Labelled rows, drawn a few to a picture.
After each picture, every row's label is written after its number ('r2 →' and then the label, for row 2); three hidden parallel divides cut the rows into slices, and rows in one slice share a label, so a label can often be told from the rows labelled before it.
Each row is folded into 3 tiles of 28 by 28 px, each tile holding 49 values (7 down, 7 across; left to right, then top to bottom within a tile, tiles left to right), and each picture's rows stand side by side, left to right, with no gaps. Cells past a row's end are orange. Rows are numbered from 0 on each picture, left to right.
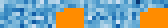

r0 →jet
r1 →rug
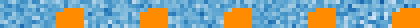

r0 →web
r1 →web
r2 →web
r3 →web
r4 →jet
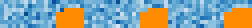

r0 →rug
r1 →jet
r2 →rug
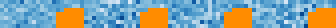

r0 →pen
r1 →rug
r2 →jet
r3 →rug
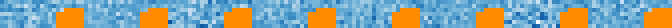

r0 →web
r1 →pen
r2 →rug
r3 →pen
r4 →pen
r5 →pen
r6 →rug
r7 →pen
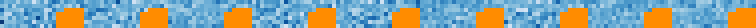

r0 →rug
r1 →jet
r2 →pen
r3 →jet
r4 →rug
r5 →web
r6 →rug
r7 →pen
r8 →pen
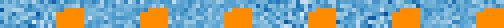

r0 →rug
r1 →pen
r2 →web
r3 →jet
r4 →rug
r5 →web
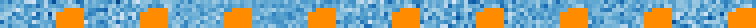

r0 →rug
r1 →jet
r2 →web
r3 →pen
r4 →rug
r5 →rug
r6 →pen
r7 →web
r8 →rug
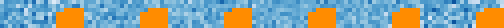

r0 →jet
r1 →pen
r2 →pen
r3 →web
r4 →web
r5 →jet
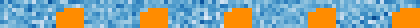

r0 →rug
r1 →pen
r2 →jet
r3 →web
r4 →rug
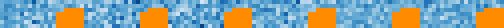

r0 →jet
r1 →rug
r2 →rug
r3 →jet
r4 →pen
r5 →pen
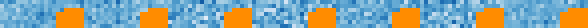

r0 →pen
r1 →web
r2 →jet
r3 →rug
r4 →pen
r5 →jet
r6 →web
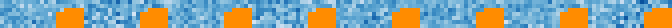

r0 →web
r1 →jet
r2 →web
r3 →jet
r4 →pen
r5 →web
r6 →web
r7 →rug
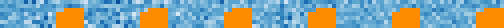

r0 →jet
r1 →jet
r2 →pen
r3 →rug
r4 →web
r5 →web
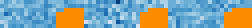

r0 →web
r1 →jet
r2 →web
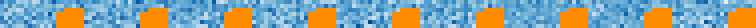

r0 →rug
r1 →rug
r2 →jet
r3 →jet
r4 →jet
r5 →jet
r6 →web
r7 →pen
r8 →jet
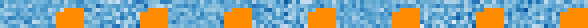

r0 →pen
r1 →rug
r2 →pen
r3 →jet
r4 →web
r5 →rug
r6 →jet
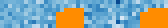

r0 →web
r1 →jet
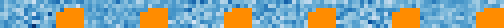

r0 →rug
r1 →web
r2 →jet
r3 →jet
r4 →jet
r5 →web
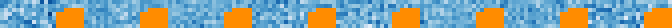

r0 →rug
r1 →web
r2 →pen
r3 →jet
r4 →jet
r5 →pen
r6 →pen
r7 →jet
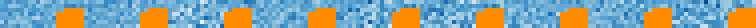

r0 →web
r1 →web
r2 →rug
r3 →pen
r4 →jet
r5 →jet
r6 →pen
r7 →pen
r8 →jet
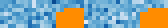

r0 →rug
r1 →jet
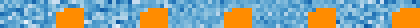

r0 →jet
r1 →jet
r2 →web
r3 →pen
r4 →rug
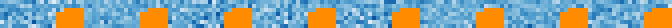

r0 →jet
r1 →pen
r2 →rug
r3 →rug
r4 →rug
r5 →pen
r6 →web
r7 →jet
